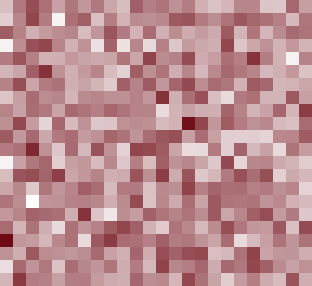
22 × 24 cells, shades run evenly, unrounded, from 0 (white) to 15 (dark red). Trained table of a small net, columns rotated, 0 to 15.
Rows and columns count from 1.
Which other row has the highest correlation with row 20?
8
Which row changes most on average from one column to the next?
12
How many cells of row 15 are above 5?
20
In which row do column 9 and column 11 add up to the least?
17
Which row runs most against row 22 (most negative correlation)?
18
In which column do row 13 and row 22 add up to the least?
1
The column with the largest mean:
15
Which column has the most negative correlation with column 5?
6
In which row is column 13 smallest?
9
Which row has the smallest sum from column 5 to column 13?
4
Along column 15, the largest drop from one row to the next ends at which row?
11
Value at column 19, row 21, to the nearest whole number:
8
